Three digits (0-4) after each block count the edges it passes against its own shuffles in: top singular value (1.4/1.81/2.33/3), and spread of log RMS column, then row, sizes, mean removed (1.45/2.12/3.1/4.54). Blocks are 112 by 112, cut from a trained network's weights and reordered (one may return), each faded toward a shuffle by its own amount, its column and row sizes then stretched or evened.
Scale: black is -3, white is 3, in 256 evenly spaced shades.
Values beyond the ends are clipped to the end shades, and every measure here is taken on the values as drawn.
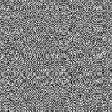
4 1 0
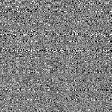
2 1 3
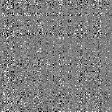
0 3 3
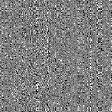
3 3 0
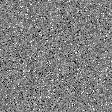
0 0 0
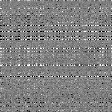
4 2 3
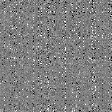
1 3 2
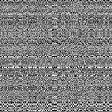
4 0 3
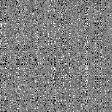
2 3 1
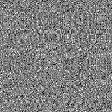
3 0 0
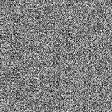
2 0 1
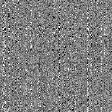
2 3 1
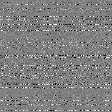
1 0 4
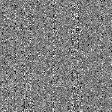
0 3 0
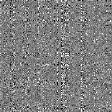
2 3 2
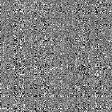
1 3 3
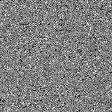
0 1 1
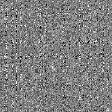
1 3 2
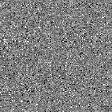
1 1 2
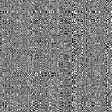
3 3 2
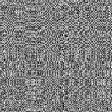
4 1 0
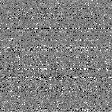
2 1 3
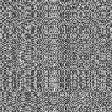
4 1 0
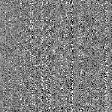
2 3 1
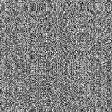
3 1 0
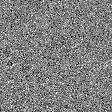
0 0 0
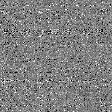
1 1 2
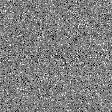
1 0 1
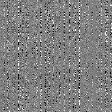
2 4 0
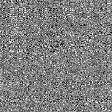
2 0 2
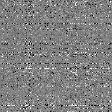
2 2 3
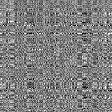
4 1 3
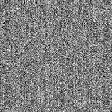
2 0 0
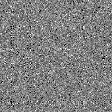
2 1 1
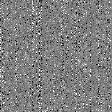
0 3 0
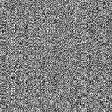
3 1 0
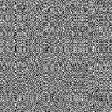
4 2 0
